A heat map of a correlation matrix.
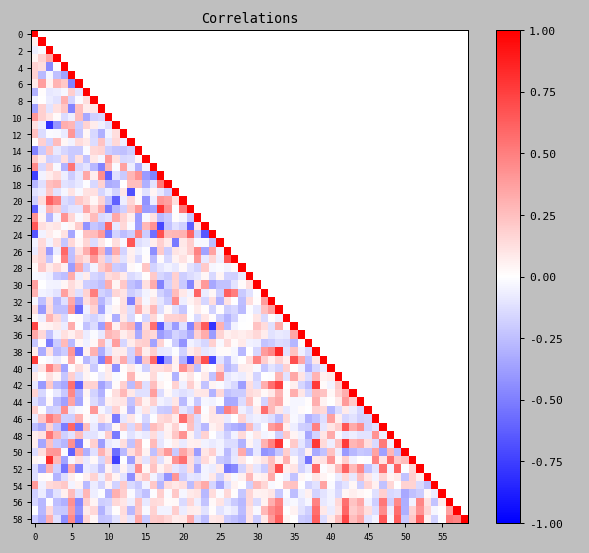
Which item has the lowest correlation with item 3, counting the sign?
11
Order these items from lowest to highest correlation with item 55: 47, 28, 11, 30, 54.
28, 54, 30, 47, 11
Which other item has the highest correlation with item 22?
31
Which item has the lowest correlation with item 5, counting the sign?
50
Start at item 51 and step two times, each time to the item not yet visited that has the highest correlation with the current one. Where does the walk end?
20
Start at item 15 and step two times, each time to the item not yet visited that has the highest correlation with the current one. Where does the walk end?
23
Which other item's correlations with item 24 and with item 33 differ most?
35
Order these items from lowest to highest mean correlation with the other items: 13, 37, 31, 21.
37, 13, 21, 31
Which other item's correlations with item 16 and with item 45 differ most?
26
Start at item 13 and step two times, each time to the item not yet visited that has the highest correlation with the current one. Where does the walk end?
41
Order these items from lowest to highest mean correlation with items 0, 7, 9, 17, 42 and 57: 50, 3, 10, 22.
10, 50, 3, 22
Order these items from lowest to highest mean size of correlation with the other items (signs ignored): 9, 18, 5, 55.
55, 18, 9, 5
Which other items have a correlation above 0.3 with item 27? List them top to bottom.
4, 8, 22, 26, 31, 45
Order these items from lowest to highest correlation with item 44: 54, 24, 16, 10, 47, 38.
54, 24, 10, 16, 38, 47
